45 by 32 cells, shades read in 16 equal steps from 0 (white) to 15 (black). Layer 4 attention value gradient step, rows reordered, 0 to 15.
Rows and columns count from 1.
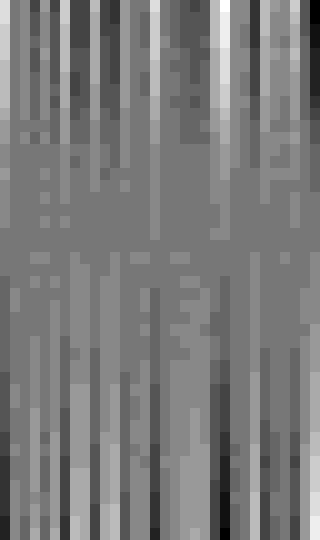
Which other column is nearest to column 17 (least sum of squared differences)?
25
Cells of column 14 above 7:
34
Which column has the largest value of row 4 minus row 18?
32
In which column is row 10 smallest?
23
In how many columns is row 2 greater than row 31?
14
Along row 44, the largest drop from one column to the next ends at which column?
8
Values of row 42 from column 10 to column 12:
10 6 5
